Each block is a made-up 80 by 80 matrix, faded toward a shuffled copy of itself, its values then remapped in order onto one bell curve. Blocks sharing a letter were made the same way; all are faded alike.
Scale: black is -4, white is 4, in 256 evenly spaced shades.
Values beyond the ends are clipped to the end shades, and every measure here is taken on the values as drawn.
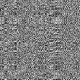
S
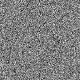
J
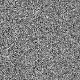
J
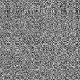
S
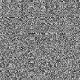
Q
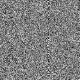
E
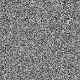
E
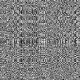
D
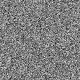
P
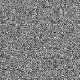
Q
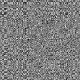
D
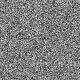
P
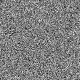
P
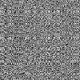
S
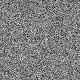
P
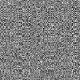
D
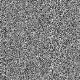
J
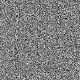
E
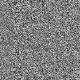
E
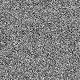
P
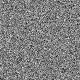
P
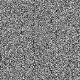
E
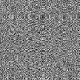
S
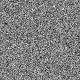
P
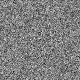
P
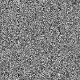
E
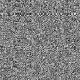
Q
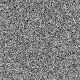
P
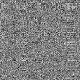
Q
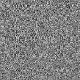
Q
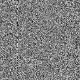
E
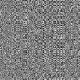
D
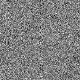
E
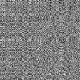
S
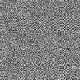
S
